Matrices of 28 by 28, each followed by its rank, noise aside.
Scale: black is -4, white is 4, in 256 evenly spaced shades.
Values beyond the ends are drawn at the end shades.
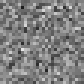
eight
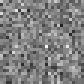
eight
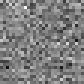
eight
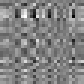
two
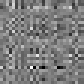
three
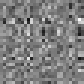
three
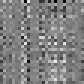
three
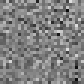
six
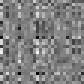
two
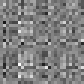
two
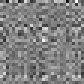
three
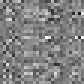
four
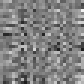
three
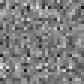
four
